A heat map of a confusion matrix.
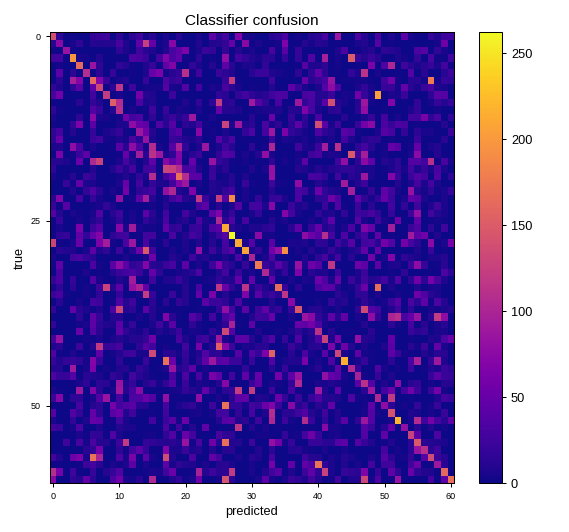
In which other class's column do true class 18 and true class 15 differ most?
17
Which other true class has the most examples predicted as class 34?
29
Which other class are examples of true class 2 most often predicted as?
20
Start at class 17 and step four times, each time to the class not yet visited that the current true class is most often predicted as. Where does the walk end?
37
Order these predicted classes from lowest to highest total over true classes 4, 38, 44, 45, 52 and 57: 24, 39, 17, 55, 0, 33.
0, 39, 24, 33, 55, 17
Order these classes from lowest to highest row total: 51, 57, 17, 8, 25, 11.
25, 11, 51, 8, 57, 17
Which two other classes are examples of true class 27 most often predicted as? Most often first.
41, 54
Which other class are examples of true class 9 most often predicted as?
42
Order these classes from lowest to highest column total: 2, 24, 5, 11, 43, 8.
2, 5, 8, 11, 24, 43
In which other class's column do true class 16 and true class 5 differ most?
45
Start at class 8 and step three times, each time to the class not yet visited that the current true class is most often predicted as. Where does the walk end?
33
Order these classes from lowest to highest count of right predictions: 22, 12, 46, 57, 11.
11, 12, 46, 22, 57
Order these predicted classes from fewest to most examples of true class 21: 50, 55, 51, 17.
55, 51, 50, 17
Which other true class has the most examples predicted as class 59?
38
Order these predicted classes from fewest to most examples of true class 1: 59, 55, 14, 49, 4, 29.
55, 4, 49, 59, 29, 14
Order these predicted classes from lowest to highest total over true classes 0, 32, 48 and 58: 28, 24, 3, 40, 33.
3, 24, 33, 28, 40
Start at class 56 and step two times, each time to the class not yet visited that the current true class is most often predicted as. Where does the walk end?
26
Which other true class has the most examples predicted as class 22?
59
